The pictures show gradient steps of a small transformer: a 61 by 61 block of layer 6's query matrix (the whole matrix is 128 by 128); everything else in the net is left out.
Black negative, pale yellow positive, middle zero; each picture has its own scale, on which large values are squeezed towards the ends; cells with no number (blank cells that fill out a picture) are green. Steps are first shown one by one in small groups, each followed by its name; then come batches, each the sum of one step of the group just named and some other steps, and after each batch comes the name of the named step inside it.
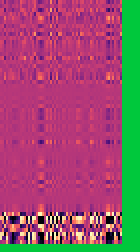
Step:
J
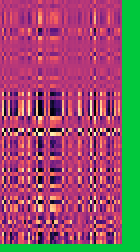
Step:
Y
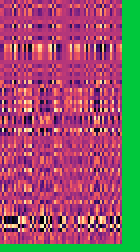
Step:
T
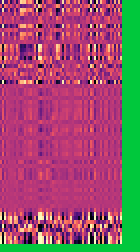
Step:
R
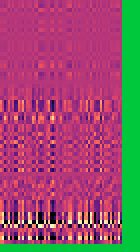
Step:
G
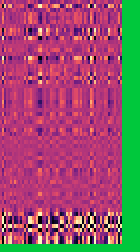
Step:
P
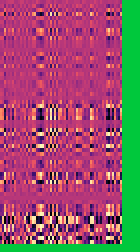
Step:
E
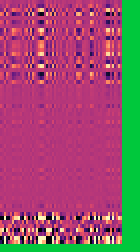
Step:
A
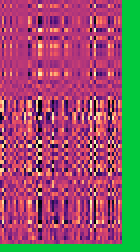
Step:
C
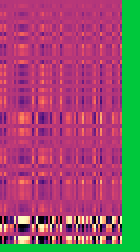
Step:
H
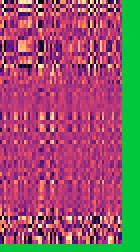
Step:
P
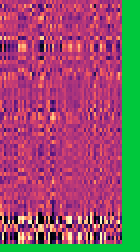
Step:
G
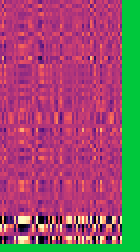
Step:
H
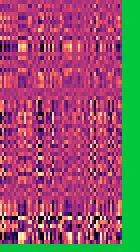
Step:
C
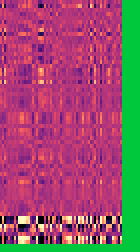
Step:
H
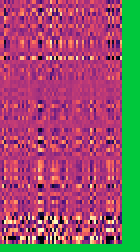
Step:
J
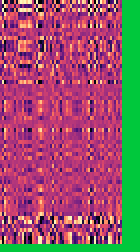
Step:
R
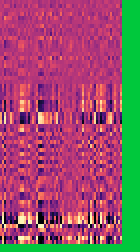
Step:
G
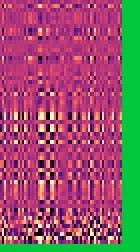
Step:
P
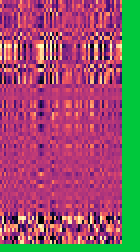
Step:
G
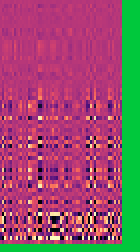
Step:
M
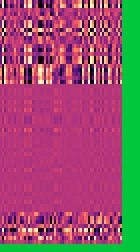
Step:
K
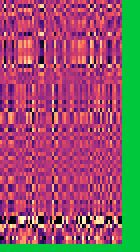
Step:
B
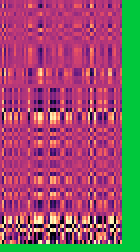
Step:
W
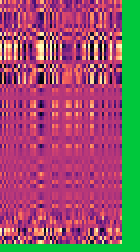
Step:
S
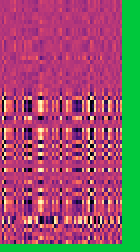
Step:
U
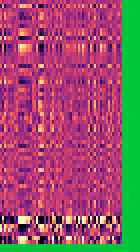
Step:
B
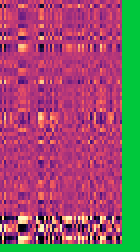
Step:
W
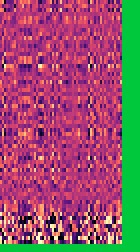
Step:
M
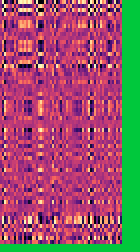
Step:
U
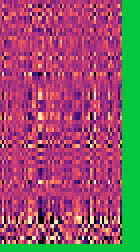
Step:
M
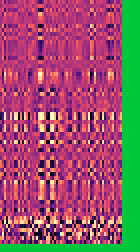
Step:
W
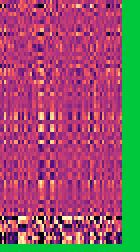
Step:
M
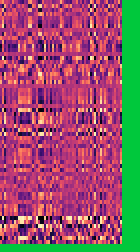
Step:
W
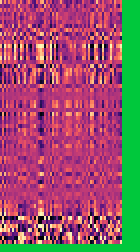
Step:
S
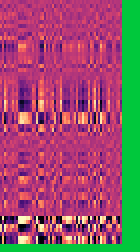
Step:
B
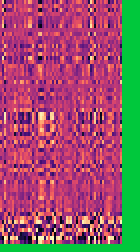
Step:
W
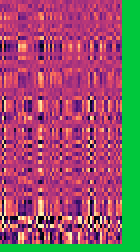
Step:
U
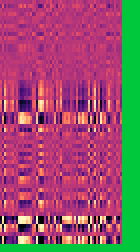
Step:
U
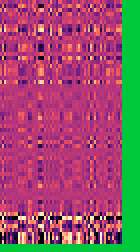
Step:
M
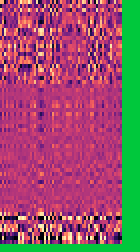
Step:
S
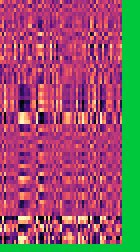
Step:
S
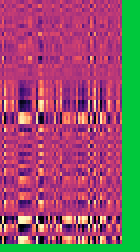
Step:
U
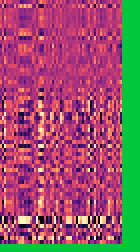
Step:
U
